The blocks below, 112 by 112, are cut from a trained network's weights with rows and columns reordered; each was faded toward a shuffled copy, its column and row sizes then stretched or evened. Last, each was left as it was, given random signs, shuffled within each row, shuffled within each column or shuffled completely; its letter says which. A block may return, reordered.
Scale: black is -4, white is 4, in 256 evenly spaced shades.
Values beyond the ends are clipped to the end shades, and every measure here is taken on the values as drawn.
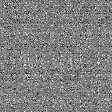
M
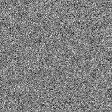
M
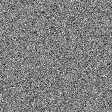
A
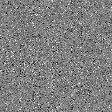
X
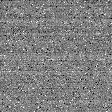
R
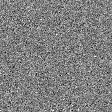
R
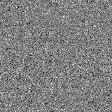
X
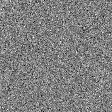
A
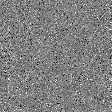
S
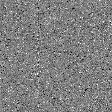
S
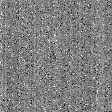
S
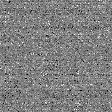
M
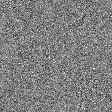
S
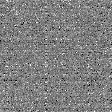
M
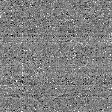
M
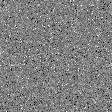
A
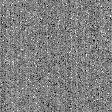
S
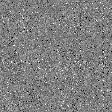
X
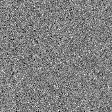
S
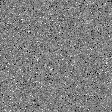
A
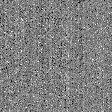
S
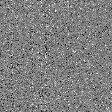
X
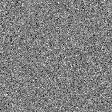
S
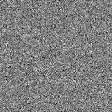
M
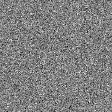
X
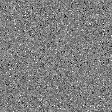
X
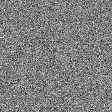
R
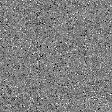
X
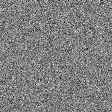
R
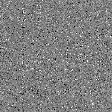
X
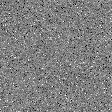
A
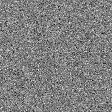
R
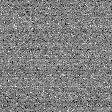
R
